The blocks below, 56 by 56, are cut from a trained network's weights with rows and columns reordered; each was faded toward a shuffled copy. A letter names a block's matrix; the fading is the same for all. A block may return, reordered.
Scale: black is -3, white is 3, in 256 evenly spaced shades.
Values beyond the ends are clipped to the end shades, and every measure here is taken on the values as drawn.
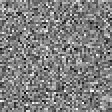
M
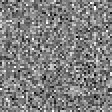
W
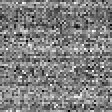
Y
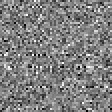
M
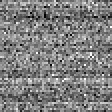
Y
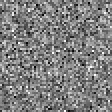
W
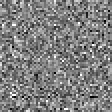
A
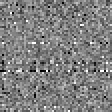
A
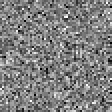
A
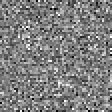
A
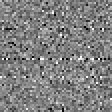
A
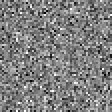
W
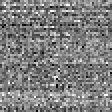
Y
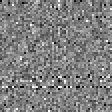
A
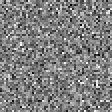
M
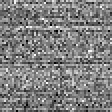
Y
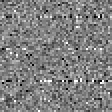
A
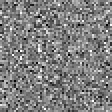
A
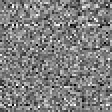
M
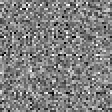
M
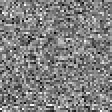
M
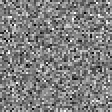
W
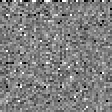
A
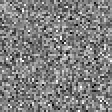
W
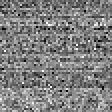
Y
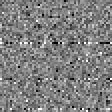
A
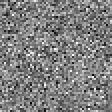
W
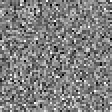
W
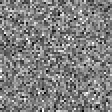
W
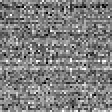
Y
